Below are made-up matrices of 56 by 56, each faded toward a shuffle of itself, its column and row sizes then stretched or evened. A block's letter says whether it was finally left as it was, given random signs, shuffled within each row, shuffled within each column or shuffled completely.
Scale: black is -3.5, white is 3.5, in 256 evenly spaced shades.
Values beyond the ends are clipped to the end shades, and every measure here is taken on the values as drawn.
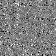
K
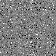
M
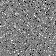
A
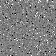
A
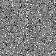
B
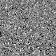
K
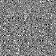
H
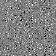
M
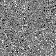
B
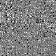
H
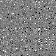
M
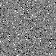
B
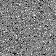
A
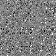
M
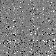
M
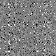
M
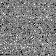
K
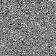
K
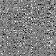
H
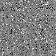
M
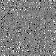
H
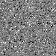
K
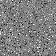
A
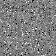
B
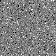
B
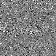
K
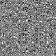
H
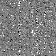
B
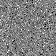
A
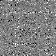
M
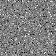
K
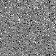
M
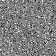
K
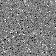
A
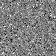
A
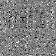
H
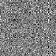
H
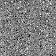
B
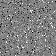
A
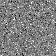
A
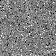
A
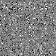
M
